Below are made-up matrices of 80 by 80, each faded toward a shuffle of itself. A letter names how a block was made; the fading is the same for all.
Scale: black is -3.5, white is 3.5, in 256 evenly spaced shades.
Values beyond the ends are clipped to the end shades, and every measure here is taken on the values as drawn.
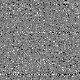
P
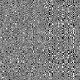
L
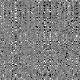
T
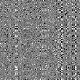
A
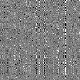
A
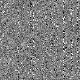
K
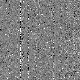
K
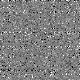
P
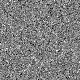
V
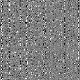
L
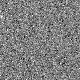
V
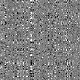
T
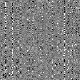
L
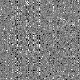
L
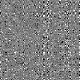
T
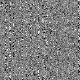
K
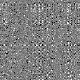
T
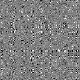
T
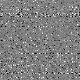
P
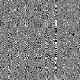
L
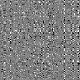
T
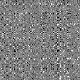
T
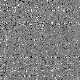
P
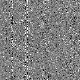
K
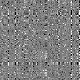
A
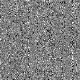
K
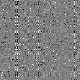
A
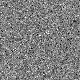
V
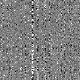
L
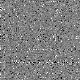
P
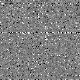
P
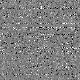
P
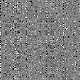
T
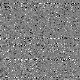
P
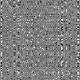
A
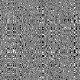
A
